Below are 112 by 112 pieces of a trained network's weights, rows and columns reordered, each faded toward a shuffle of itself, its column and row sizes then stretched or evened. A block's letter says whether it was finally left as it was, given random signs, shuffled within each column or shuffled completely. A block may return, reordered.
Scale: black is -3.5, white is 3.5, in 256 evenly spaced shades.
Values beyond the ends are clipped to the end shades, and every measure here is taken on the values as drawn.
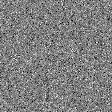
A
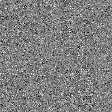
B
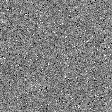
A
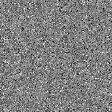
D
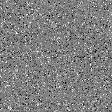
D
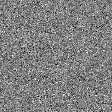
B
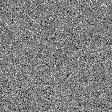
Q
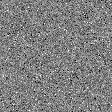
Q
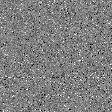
B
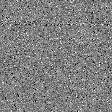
B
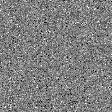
B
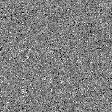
D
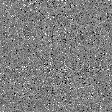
B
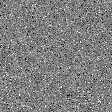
Q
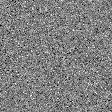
Q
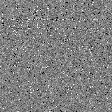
D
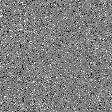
B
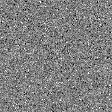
B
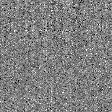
D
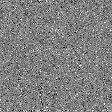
B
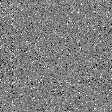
B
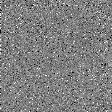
D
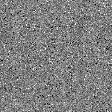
B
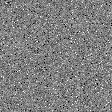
Q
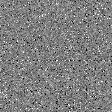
B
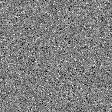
Q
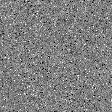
A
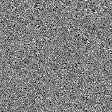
D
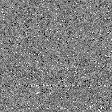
D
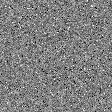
Q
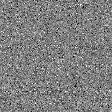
B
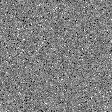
Q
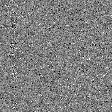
D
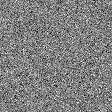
Q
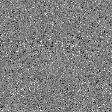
B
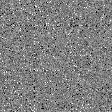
D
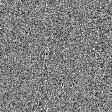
B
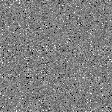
D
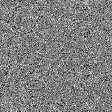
D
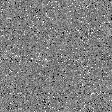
B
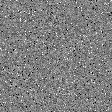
Q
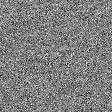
Q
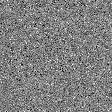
Q
